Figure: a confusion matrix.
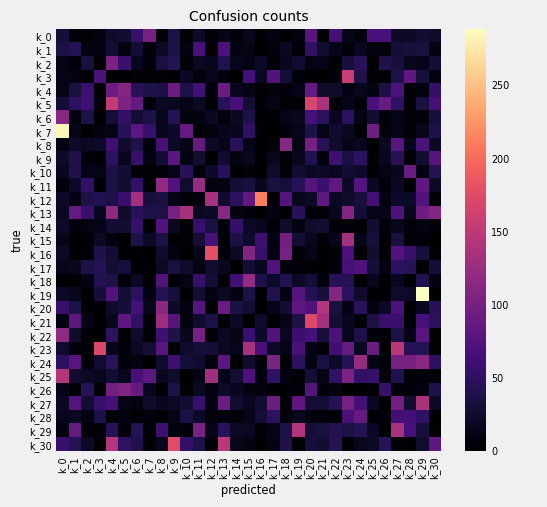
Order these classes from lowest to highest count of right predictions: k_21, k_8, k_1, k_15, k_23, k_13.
k_15, k_1, k_8, k_23, k_13, k_21
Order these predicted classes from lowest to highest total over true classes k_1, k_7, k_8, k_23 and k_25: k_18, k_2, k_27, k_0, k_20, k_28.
k_2, k_28, k_18, k_20, k_27, k_0
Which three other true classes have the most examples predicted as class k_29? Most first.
k_19, k_27, k_24
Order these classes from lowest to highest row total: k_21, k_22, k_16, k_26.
k_26, k_16, k_22, k_21
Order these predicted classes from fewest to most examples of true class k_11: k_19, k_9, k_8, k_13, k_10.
k_13, k_10, k_19, k_9, k_8
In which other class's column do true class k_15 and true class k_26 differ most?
k_23
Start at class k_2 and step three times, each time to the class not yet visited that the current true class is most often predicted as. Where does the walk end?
k_20
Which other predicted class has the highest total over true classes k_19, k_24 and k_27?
k_29
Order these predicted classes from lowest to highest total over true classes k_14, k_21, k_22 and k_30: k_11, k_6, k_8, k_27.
k_27, k_6, k_11, k_8
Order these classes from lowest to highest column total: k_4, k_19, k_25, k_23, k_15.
k_25, k_19, k_15, k_23, k_4
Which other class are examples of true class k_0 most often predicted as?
k_7
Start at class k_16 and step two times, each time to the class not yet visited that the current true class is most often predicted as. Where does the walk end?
k_6
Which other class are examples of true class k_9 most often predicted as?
k_30
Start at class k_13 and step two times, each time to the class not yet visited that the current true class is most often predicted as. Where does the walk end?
k_28
